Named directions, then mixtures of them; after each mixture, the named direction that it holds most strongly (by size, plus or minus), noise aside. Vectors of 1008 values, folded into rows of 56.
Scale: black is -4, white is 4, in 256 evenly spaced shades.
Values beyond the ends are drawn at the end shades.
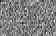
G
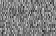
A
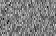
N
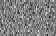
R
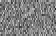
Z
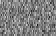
A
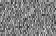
Z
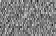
Z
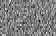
G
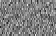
N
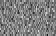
R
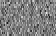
N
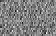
G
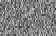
Z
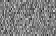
R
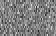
R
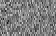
N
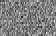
G
